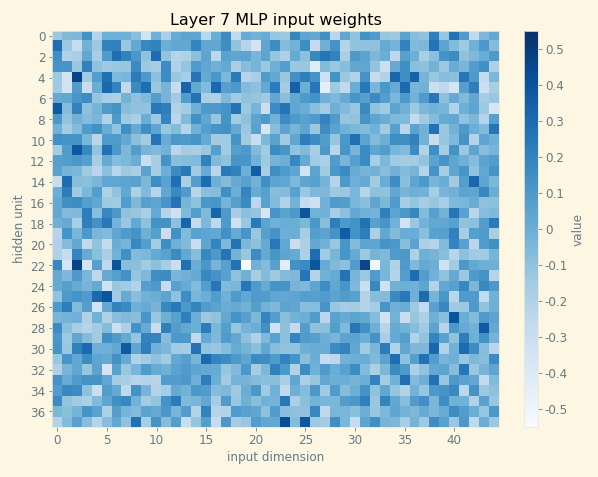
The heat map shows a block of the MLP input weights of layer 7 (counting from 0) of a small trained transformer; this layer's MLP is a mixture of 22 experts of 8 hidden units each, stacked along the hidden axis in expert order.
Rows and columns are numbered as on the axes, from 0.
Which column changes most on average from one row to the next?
5
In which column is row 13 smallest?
25
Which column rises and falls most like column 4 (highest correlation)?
37
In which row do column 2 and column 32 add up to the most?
11
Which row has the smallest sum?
3
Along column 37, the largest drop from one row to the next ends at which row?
26
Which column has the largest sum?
15
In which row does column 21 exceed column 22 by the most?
28
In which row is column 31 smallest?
24
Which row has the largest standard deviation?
22
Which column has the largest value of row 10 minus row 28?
10
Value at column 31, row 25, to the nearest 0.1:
-0.2
